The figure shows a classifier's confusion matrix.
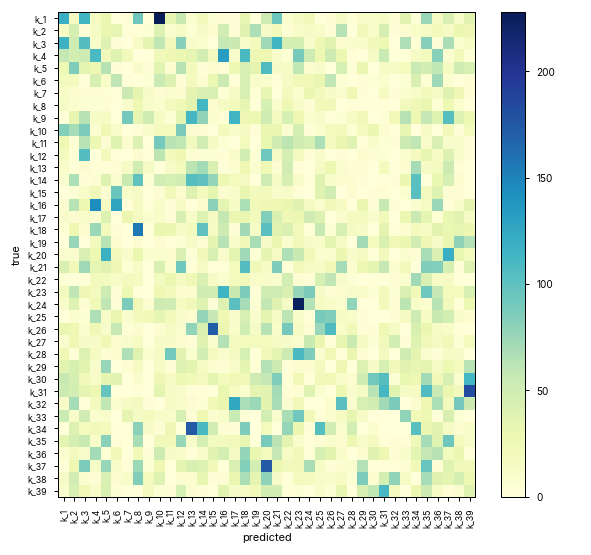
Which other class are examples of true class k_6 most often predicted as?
k_36
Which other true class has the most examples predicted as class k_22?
k_26
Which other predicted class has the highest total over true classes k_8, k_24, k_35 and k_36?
k_23
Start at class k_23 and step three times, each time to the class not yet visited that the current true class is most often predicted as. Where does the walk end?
k_18
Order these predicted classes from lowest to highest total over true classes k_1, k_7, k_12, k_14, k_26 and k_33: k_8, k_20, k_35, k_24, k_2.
k_24, k_2, k_35, k_8, k_20
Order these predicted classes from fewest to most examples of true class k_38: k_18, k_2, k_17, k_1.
k_1, k_17, k_2, k_18
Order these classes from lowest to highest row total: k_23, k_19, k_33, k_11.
k_33, k_19, k_11, k_23
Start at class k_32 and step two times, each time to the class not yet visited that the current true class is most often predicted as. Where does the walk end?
k_20
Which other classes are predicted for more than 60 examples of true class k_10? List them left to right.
k_1, k_2, k_3, k_12
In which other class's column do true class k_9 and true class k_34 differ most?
k_17
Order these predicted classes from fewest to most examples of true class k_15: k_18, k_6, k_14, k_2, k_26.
k_2, k_14, k_18, k_26, k_6
